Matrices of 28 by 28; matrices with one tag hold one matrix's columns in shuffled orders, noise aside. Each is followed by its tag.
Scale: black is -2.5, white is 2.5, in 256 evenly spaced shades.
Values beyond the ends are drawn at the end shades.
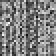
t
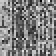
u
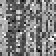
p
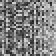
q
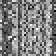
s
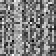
s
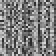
q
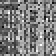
s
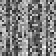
p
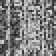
u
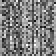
q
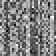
t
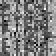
p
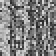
u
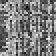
p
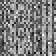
s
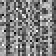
t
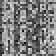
s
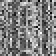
q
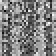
t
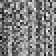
t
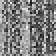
s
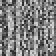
u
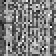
s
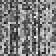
s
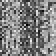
q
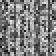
p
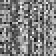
s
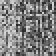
p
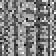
t
